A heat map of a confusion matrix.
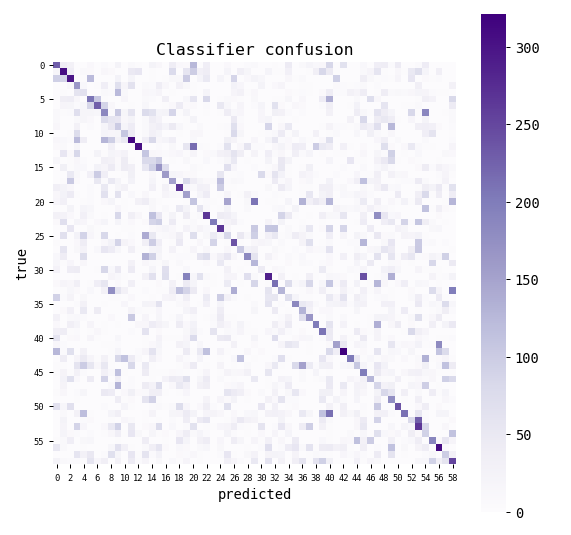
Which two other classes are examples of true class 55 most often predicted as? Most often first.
44, 46
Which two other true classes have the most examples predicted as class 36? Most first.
44, 20
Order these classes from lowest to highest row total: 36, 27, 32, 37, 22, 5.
36, 37, 27, 5, 32, 22
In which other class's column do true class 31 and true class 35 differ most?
45
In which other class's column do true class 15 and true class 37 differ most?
14
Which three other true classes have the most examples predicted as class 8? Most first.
33, 11, 57
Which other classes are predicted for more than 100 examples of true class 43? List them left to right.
10, 27, 54
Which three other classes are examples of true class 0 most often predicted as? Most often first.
20, 40, 42
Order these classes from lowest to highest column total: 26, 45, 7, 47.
26, 7, 45, 47
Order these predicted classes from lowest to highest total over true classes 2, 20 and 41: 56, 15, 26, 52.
15, 52, 26, 56
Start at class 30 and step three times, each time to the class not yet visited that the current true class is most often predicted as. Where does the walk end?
58
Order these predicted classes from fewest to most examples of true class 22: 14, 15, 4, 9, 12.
12, 4, 15, 9, 14
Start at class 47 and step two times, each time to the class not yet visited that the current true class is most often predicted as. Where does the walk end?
49
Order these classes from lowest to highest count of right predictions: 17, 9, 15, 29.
9, 29, 17, 15
